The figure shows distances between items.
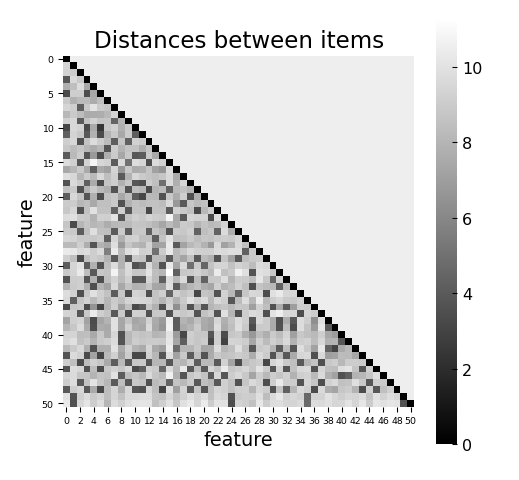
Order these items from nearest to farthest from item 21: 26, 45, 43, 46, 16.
46, 16, 43, 26, 45
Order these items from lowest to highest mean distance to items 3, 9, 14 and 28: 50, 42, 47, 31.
47, 42, 31, 50
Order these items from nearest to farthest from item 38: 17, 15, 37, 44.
17, 44, 37, 15
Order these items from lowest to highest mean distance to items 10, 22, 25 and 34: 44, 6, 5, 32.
44, 5, 32, 6
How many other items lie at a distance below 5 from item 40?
6
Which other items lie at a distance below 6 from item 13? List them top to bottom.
6, 26, 28
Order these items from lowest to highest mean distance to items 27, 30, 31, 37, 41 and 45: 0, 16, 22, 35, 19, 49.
16, 0, 19, 22, 35, 49
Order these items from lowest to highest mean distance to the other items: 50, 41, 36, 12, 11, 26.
36, 11, 12, 41, 26, 50
